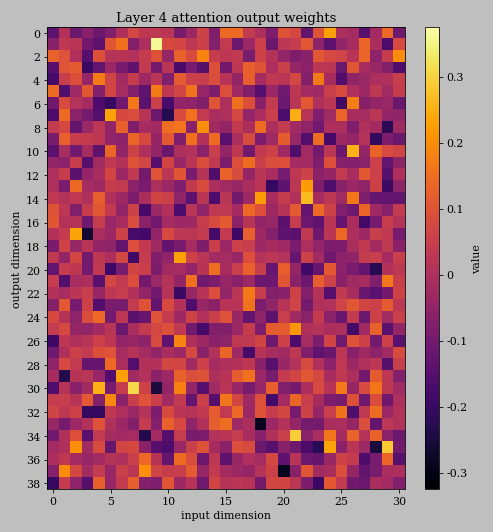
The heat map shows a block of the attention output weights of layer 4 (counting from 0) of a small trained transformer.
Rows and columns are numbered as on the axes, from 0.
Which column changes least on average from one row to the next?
15
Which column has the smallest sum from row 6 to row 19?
29
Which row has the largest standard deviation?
35
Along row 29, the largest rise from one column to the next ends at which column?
6
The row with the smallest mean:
3
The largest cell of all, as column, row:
9, 1
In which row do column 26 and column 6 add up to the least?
25
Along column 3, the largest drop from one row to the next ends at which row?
32
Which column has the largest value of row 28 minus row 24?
5
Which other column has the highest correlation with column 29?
24
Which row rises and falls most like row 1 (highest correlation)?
28
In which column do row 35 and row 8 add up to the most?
13
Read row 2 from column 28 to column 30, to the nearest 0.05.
-0.05 0.05 0.2
